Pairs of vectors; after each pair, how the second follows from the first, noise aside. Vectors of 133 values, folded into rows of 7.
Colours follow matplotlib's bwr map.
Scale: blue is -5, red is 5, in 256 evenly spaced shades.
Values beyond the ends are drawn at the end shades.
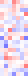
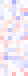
negated, shrunk.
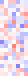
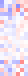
wrapped around, negated, partly zeroed.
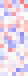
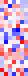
reversed, scaled up.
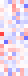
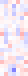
wrapped around, negated, shrunk.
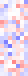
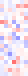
partly zeroed.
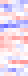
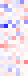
partly zeroed.
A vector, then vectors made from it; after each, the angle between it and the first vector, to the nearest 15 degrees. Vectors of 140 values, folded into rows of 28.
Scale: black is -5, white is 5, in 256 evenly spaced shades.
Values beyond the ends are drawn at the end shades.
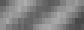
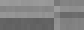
90 degrees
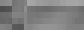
75 degrees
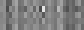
90 degrees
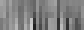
90 degrees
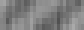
150 degrees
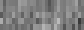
60 degrees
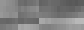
105 degrees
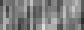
60 degrees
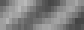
15 degrees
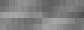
45 degrees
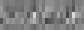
105 degrees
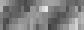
150 degrees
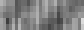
135 degrees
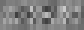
75 degrees
